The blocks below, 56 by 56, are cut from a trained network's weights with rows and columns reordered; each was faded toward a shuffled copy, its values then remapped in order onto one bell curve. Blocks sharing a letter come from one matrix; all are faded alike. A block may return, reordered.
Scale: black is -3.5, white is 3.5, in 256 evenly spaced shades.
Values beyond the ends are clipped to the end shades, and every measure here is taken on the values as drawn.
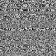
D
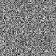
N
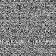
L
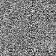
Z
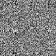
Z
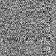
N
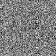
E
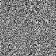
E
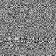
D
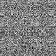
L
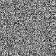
E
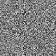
N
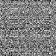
L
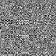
D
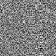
N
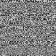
D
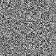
E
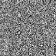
E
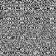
D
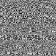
D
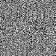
E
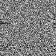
Z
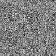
Z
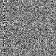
N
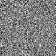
Z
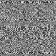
D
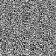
Z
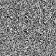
Z
